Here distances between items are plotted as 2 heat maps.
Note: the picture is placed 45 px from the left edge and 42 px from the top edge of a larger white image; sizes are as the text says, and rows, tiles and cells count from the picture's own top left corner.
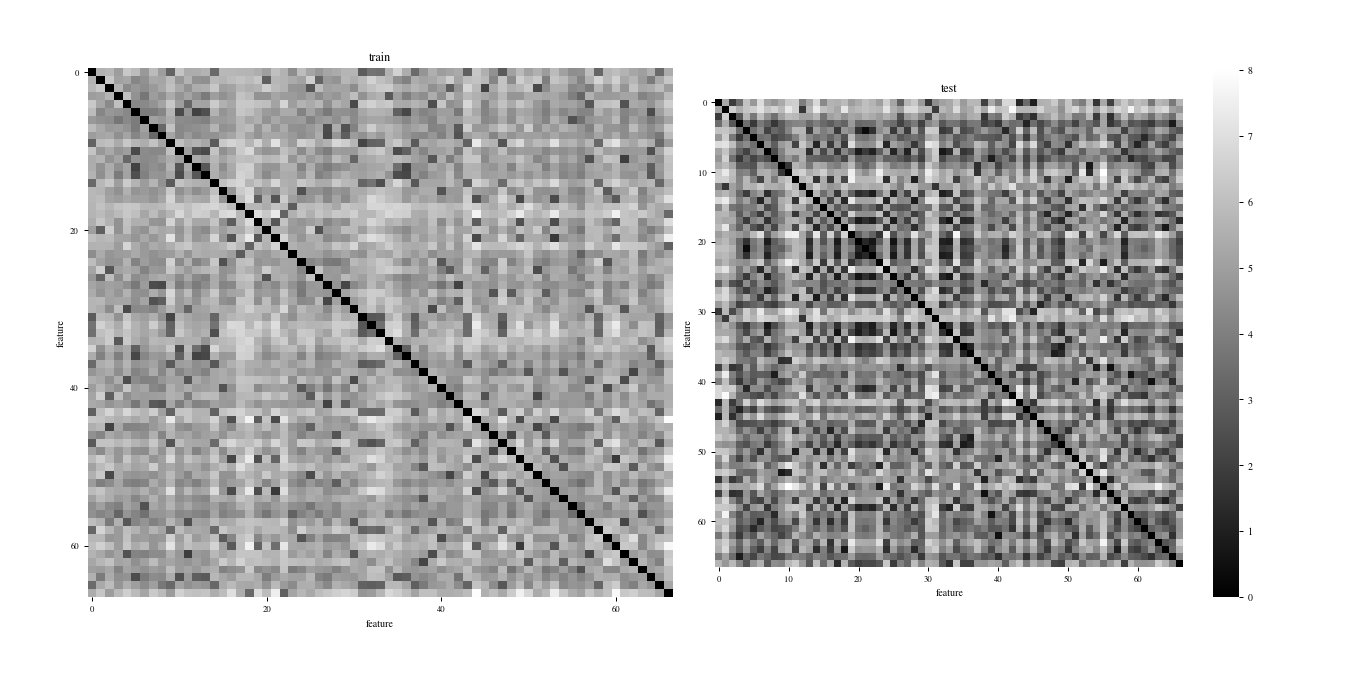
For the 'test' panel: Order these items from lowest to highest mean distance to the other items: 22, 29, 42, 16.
29, 22, 16, 42
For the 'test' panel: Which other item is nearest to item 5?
61
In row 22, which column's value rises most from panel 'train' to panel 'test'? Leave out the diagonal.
18
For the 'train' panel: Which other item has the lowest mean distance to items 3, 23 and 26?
56
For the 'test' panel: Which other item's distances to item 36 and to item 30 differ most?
48
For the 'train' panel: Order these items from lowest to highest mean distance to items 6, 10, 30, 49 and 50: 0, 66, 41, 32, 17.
41, 0, 32, 17, 66
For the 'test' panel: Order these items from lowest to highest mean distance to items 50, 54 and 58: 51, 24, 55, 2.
24, 2, 51, 55
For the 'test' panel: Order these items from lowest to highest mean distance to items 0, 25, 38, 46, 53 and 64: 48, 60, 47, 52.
60, 47, 52, 48
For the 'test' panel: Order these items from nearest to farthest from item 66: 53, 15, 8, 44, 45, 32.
32, 15, 44, 8, 53, 45
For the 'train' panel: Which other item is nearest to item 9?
31
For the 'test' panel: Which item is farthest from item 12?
42
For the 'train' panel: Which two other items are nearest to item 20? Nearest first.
26, 1
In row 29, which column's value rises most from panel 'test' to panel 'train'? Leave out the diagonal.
32
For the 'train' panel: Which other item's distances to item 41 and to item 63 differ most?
51
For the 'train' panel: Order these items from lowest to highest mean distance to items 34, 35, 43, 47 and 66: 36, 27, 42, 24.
36, 42, 27, 24
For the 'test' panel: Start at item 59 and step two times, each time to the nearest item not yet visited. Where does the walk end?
8
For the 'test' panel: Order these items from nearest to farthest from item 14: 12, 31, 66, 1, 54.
54, 66, 12, 31, 1
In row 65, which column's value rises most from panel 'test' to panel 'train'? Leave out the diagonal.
44
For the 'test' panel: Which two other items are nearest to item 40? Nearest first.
62, 51
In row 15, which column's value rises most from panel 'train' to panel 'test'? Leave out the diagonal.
24
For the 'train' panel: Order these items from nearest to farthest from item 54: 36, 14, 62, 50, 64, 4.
50, 62, 64, 36, 4, 14
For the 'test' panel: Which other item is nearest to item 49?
35
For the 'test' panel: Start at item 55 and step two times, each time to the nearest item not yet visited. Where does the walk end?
52
